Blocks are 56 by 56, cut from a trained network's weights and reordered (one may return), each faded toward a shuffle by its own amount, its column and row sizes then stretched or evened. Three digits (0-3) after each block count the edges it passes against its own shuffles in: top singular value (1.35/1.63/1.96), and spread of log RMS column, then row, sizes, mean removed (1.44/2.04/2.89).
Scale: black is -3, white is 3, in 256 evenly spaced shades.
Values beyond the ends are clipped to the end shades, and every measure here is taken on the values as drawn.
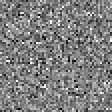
1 1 1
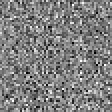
3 1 1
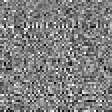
3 0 2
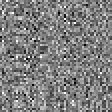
3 1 0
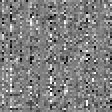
0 3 1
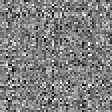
3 2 1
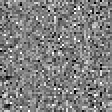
0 2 0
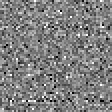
1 0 1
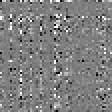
1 3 2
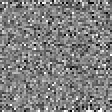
0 0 2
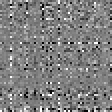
1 3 3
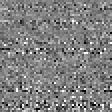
0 1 3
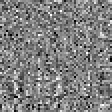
2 2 0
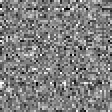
2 0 2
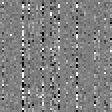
2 3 0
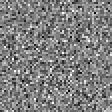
0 0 0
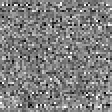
0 0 2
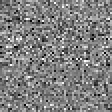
1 0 2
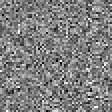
2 1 0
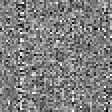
1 2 0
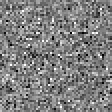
0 0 1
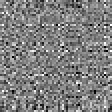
3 2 2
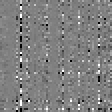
2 3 1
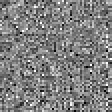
2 1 0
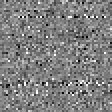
0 1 2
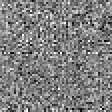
1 0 1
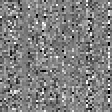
0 3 0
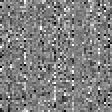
0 3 0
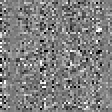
2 3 2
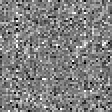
1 1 1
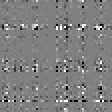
2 3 3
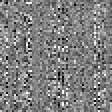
0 3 0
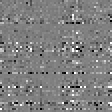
1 2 3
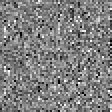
0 2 0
